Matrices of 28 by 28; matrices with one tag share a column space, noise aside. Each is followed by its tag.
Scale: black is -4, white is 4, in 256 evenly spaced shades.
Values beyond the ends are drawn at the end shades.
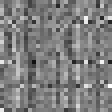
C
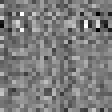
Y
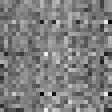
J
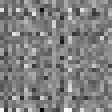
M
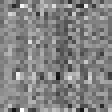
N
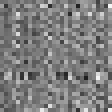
N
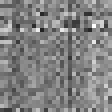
Y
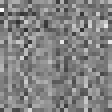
Y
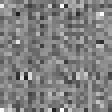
N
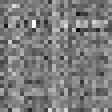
Y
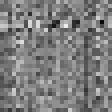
Y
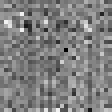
Y
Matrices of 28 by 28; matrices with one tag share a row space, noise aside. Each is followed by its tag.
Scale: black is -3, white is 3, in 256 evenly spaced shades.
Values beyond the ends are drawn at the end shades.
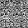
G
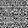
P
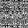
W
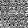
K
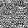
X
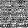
X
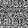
P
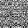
W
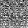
G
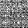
W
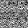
K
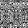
W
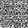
P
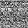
W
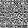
P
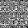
K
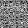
G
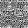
X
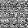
K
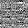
X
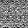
W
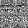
W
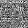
X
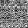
K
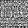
P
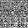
P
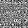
P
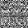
G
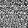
P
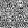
X
